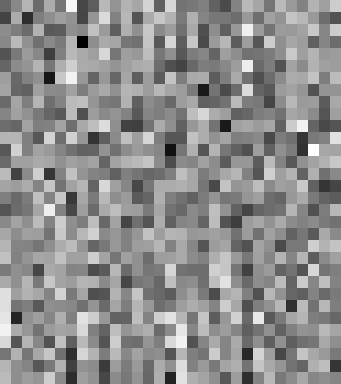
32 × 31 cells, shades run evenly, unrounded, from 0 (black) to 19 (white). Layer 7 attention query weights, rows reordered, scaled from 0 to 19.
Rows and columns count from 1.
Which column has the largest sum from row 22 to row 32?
1
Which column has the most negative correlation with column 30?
27
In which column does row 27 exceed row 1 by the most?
8
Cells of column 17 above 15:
4
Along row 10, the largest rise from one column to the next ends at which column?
7
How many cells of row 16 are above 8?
25
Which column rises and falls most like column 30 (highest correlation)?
13
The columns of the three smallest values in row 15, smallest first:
5, 2, 24
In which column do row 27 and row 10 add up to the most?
19
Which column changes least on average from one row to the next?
17
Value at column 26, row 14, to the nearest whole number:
10
